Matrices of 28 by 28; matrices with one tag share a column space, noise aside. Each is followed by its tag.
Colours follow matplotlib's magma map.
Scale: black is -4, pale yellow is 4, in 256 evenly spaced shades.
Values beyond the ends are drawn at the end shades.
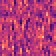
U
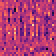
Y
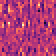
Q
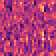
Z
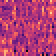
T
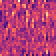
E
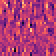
Q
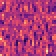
Z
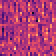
Y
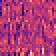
T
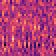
U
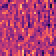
E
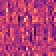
Y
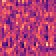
U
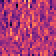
E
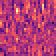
Q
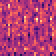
Y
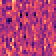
U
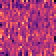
E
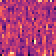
T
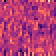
T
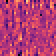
E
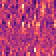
Q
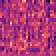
U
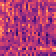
Y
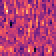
Q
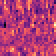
Q
